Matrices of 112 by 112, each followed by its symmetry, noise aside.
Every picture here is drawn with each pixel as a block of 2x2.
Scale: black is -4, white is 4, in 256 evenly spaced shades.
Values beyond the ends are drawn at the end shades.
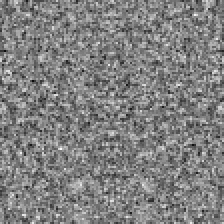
mirrored left to right.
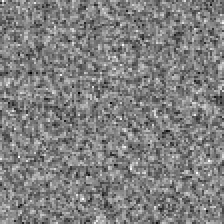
antisymmetric.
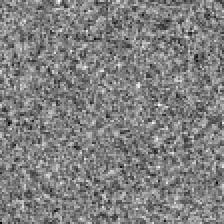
symmetric across the other diagonal.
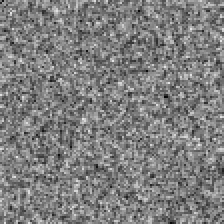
symmetric.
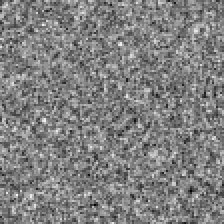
symmetric.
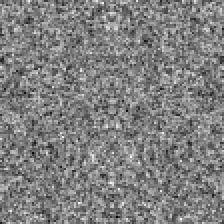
mirrored left to right.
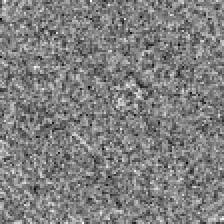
symmetric across the other diagonal.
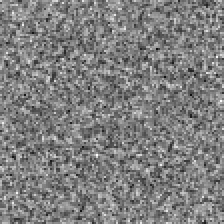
same after a half turn.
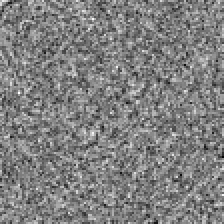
symmetric.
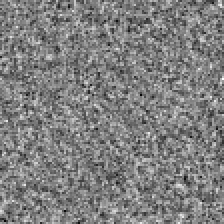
antisymmetric.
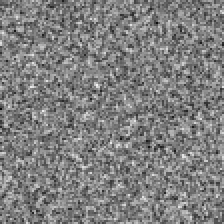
no symmetry.
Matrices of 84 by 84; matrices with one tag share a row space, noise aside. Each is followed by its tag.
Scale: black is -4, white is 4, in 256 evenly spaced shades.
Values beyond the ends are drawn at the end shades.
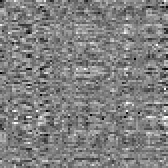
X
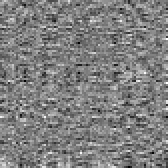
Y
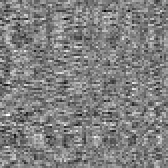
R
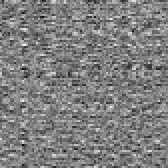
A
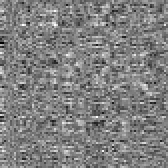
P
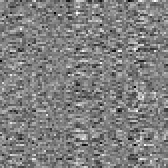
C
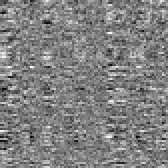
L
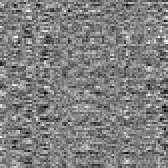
X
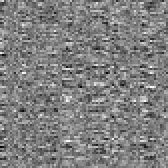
P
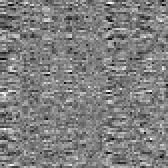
L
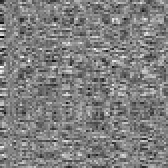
P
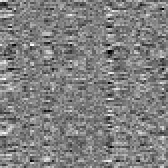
L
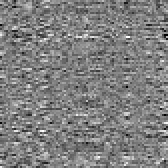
X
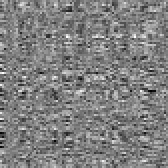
P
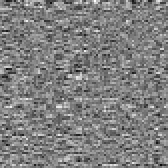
R
